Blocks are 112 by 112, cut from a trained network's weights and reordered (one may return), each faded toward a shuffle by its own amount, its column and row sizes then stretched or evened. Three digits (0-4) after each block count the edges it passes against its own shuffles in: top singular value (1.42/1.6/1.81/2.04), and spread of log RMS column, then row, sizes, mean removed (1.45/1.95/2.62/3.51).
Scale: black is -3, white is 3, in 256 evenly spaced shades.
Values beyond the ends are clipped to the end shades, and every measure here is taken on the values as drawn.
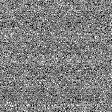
2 0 1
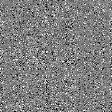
2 3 2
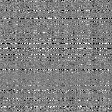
4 0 4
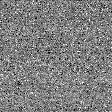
0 0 0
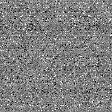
0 1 2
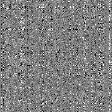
1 4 2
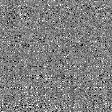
0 0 3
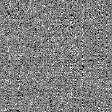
0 3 0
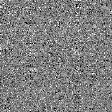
2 2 1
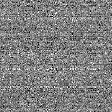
4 2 1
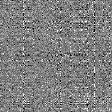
4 3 1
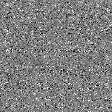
1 0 3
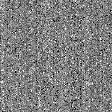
1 2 0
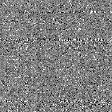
1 1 3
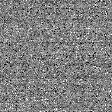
1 1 0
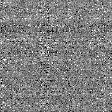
1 2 2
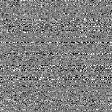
3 0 4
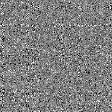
2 3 2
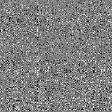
3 3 3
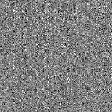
2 2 2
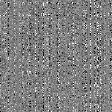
2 4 2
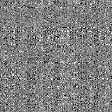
2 1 3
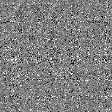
0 2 3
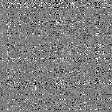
0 3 4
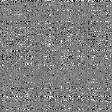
1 3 4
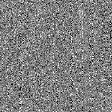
2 3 0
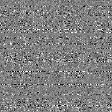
1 2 4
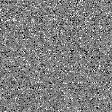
2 1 2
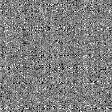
2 0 3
